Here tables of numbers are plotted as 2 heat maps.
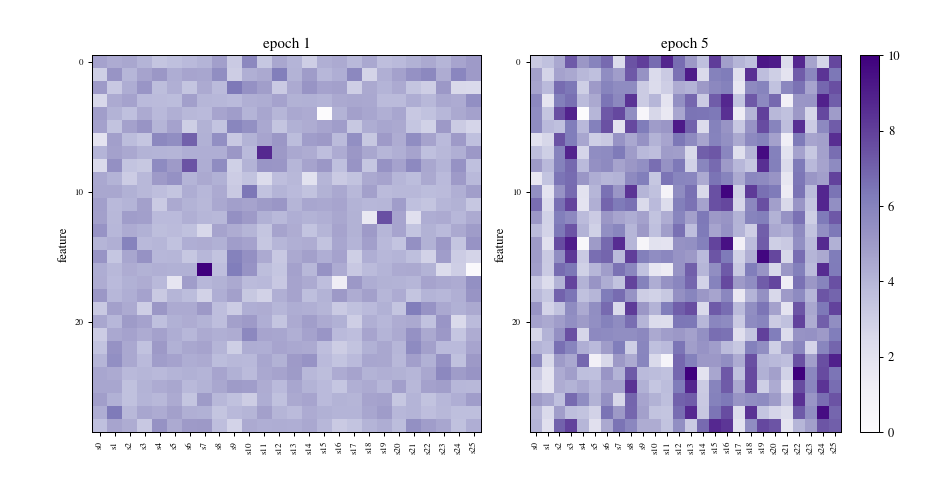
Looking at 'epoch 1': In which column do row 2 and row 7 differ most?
s11
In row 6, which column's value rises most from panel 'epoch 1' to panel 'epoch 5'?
s25
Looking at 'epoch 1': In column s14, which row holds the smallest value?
9
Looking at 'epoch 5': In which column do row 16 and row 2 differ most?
s13
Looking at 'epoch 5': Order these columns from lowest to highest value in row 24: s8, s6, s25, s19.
s19, s6, s25, s8
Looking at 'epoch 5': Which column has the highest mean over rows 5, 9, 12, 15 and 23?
s25
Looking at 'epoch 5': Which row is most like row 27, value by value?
1
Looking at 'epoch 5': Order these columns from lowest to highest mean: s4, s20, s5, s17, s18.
s17, s4, s5, s20, s18
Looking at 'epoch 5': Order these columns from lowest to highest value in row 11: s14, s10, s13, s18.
s10, s14, s18, s13
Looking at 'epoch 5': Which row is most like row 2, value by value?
18
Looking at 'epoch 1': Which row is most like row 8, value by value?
6
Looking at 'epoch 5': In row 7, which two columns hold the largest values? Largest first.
s19, s3
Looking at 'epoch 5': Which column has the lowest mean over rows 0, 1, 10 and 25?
s21
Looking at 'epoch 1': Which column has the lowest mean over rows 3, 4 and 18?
s15
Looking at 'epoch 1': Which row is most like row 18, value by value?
13
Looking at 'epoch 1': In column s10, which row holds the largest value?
10
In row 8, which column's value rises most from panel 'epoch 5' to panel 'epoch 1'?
s21
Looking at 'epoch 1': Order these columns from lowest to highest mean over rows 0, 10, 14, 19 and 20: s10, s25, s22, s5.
s5, s22, s25, s10
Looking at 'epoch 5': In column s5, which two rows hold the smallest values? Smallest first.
23, 28
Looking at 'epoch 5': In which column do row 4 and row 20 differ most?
s4
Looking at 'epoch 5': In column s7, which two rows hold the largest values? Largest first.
14, 4
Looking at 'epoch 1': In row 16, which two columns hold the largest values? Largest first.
s7, s9
